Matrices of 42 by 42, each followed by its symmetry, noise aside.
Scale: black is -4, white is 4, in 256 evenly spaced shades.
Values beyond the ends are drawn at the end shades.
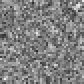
symmetric across the other diagonal.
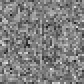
mirrored top to bottom.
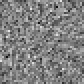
symmetric.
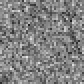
symmetric across the other diagonal.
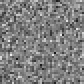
antisymmetric.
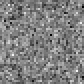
mirrored top to bottom.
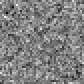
symmetric.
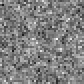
antisymmetric.
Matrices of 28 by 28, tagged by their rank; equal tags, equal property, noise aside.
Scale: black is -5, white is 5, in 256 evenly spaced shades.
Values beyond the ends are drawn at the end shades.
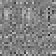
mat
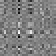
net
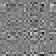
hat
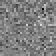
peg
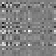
net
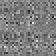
mat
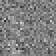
peg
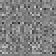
mat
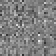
peg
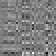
net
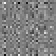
hat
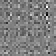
hat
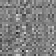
mat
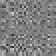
hat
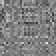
mat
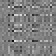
net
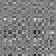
hat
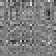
hat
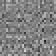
peg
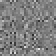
mat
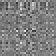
hat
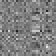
hat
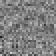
peg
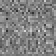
peg
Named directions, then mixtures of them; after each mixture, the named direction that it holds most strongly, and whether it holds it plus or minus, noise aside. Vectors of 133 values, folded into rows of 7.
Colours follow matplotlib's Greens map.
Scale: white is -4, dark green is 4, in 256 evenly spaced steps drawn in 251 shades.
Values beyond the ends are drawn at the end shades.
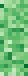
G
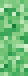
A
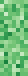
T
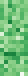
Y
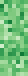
T, minus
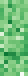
Y, plus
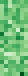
Y, minus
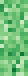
T, minus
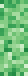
G, minus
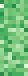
G, minus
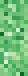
Y, minus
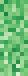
T, minus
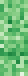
Y, plus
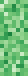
T, plus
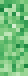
A, minus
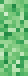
T, plus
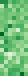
Y, minus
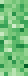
G, plus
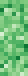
A, minus
